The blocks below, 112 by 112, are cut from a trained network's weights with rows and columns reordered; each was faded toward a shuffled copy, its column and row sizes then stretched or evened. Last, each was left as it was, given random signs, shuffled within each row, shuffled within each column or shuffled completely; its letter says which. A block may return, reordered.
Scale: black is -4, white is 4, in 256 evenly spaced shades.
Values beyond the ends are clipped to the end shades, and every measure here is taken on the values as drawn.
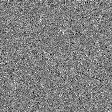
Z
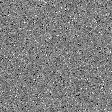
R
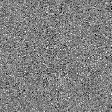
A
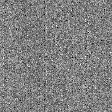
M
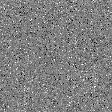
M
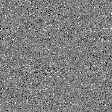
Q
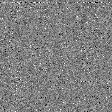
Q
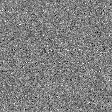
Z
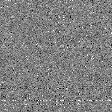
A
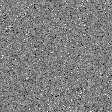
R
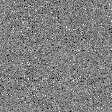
Q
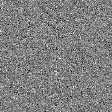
Q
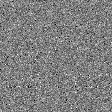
Z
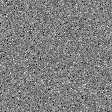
R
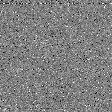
Z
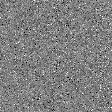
M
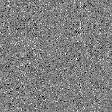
A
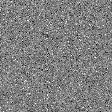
M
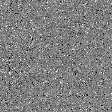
Q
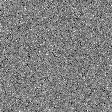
R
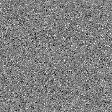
Q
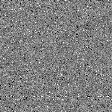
Q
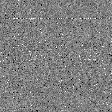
A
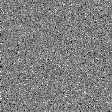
M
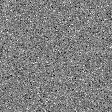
R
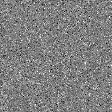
M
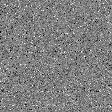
Z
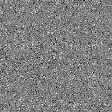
A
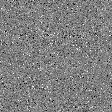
Z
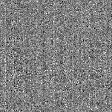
A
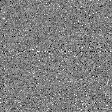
Q
